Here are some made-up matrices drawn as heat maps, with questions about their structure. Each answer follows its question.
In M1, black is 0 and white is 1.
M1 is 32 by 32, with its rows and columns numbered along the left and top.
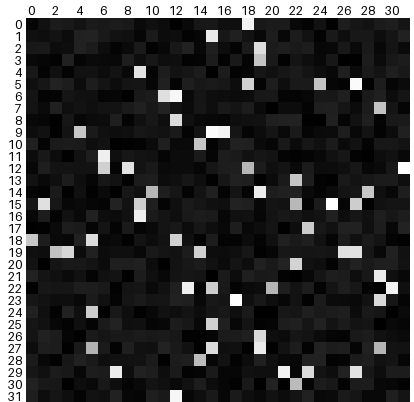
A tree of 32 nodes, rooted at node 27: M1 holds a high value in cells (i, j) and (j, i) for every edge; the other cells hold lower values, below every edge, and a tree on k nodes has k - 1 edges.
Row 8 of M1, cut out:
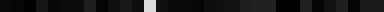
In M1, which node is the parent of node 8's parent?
18
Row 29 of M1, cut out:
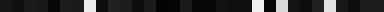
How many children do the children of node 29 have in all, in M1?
1
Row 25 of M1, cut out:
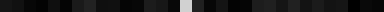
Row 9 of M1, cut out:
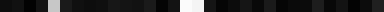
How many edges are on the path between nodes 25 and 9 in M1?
2
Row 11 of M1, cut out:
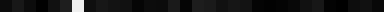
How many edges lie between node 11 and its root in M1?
5
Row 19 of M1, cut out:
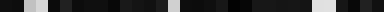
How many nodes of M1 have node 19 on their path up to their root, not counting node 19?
6
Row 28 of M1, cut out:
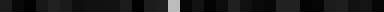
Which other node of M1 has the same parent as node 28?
10
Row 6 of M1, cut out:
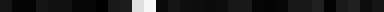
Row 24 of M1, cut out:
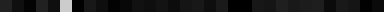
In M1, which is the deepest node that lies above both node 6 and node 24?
5
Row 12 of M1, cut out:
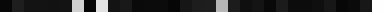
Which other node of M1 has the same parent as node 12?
0
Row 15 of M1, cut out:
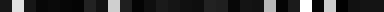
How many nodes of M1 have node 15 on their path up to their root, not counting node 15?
9
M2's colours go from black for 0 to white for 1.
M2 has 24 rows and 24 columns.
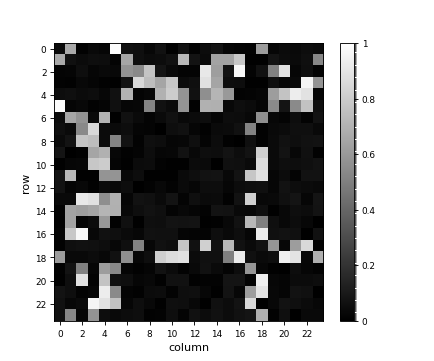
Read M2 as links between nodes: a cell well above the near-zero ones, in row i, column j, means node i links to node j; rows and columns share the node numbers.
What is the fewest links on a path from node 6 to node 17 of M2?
3
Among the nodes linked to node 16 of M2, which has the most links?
node 18
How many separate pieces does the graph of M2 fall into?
2
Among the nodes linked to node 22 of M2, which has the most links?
node 4
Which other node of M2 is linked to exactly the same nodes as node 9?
node 10
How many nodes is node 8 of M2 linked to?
3
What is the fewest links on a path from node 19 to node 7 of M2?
2
